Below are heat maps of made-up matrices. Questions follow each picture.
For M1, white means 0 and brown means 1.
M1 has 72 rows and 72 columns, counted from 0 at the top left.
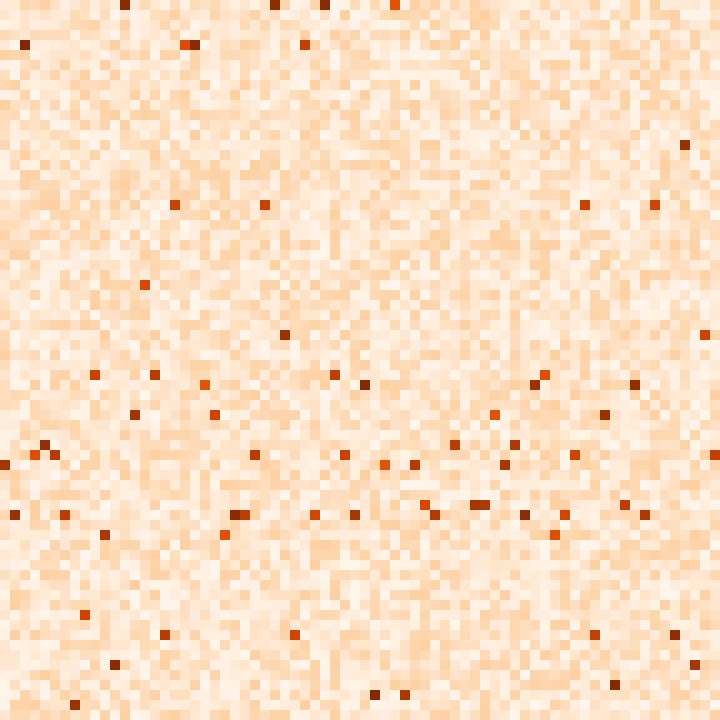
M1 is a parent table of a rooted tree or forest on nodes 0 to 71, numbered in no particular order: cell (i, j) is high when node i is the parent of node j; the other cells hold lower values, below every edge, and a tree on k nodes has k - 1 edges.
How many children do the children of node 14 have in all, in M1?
1
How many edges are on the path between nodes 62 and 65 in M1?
5
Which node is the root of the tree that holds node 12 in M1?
46
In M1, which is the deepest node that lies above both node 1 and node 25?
44
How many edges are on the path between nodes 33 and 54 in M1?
2
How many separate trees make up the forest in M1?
3
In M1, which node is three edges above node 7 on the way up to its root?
37
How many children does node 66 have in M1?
2
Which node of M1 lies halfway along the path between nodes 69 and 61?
28
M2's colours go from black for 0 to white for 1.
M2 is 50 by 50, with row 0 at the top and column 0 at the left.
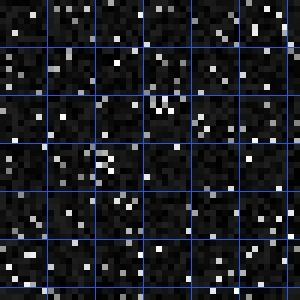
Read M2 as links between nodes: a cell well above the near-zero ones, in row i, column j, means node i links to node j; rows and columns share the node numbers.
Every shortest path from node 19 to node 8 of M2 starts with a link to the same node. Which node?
node 33
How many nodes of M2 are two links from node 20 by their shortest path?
7
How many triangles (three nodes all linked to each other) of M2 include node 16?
2
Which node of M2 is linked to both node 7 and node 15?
node 24
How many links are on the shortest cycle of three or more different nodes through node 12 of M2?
6
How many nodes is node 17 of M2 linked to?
5
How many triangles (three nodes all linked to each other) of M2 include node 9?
2
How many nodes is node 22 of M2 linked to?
4
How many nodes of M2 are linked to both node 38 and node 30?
0
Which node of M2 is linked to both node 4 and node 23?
node 42
